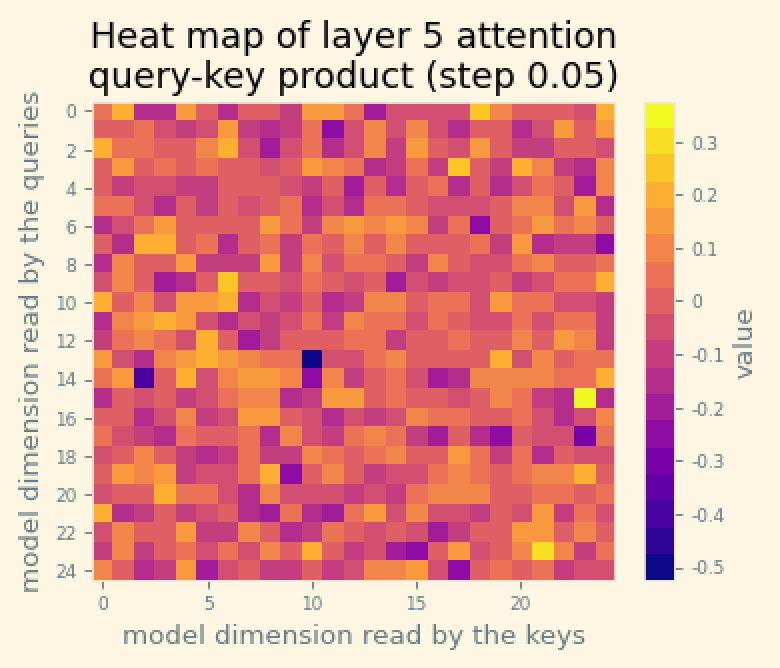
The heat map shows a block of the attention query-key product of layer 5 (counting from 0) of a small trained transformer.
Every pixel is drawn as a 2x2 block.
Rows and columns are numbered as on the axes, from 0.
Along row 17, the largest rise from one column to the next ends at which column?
24
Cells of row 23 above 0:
10
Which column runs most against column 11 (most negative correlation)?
13
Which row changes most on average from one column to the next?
14
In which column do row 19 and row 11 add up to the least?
9
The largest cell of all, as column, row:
23, 15
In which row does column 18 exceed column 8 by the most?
2
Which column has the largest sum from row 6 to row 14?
4
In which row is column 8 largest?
19
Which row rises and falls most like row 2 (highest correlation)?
1
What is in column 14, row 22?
0
